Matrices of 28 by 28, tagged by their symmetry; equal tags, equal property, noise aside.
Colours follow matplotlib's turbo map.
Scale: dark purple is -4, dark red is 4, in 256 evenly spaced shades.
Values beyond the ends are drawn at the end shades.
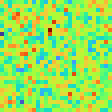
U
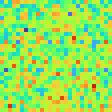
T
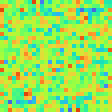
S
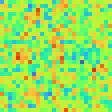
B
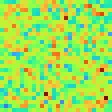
S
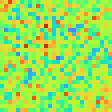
U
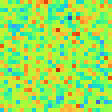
S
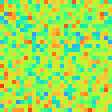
T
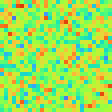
S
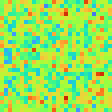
B
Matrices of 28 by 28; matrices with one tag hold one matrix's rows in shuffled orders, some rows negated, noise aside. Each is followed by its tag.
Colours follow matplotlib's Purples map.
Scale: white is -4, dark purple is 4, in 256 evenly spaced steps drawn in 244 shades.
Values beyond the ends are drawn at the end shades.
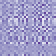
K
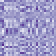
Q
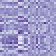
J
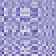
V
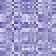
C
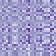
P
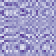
Q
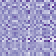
P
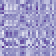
Q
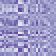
J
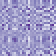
P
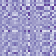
P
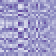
J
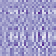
K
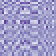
V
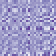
P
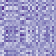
Q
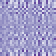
K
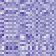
Q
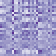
C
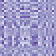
V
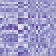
J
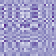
V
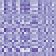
V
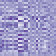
J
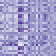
J
